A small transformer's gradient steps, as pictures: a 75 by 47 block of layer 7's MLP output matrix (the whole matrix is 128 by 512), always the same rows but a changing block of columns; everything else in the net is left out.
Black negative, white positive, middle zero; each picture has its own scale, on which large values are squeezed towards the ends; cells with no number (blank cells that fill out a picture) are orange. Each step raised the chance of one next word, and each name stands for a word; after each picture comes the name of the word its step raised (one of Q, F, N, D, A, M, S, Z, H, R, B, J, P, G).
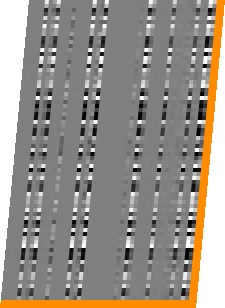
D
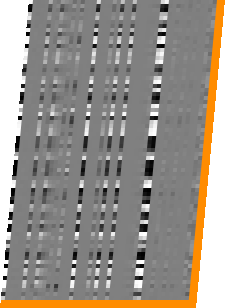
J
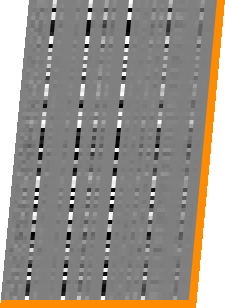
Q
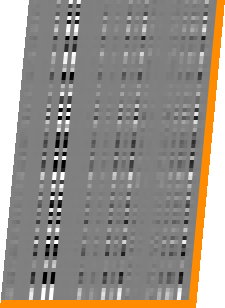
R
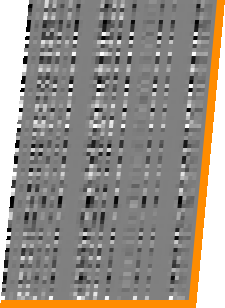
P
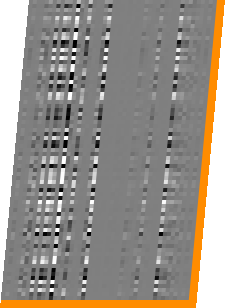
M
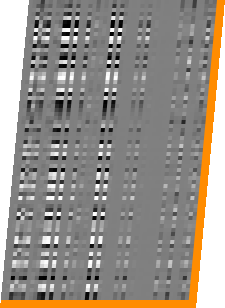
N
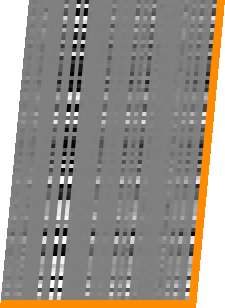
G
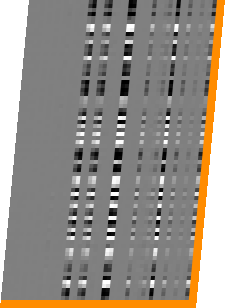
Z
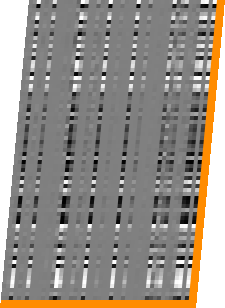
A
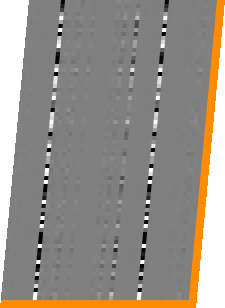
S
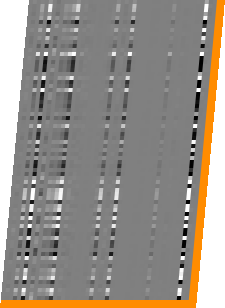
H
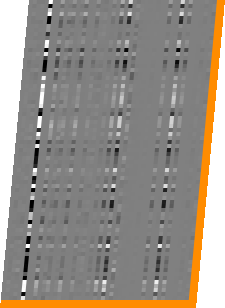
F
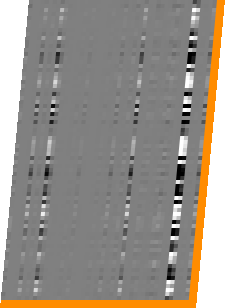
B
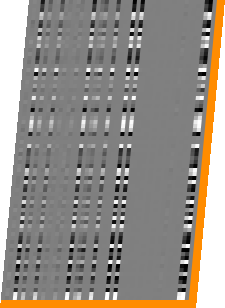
S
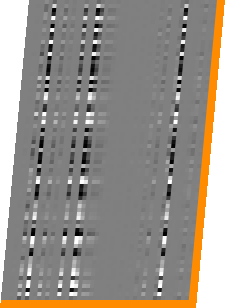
G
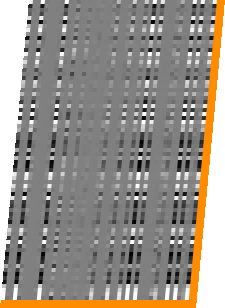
R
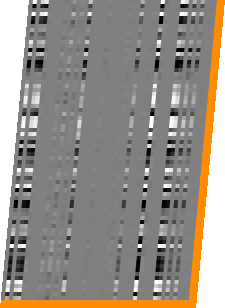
F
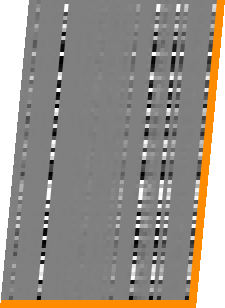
H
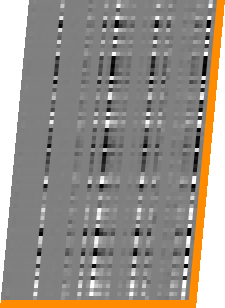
G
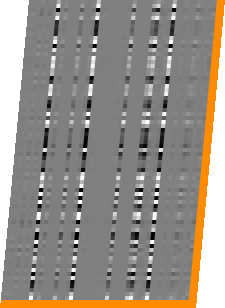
Q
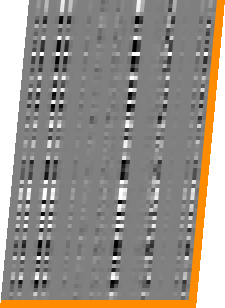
H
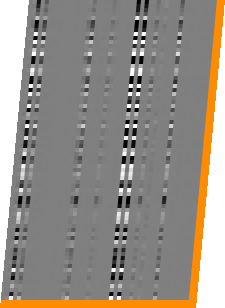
P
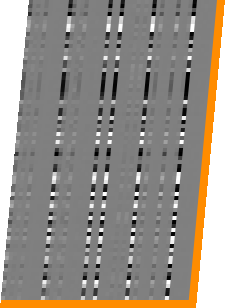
Z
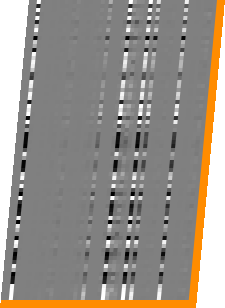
R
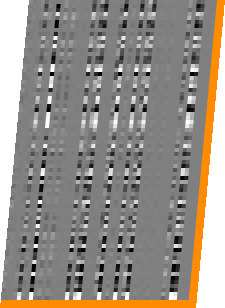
S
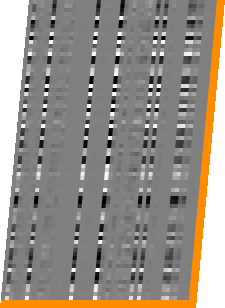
P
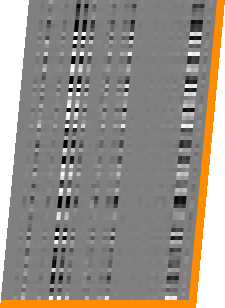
P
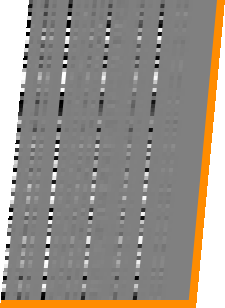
N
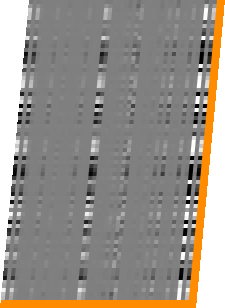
B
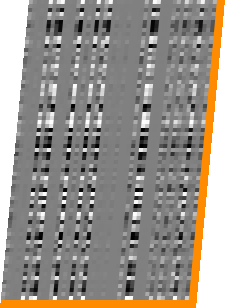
Q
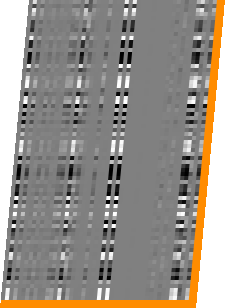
B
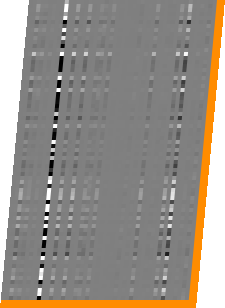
H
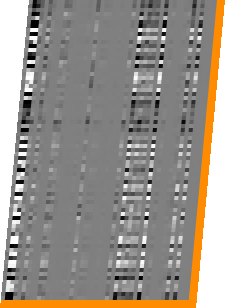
N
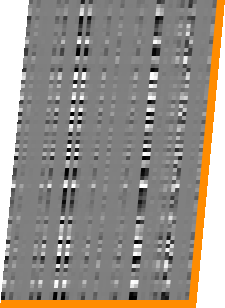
F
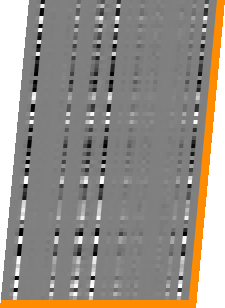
G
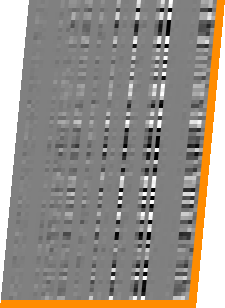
Q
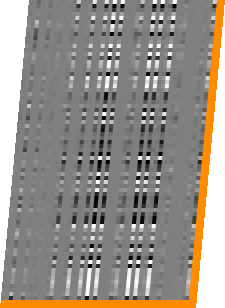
A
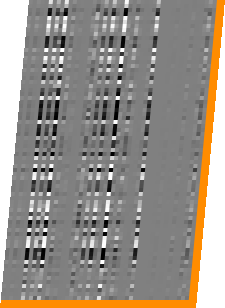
D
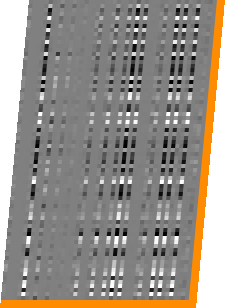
G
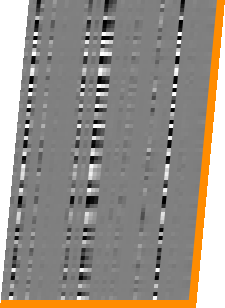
P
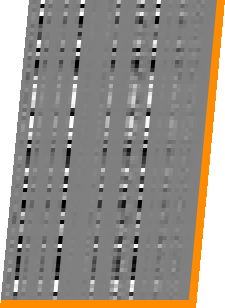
F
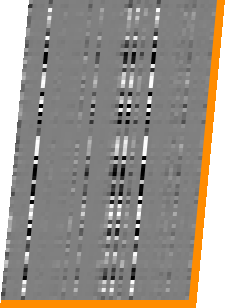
B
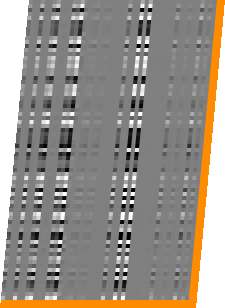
Q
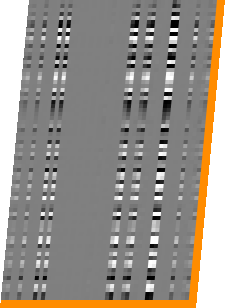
N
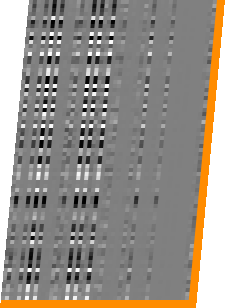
P
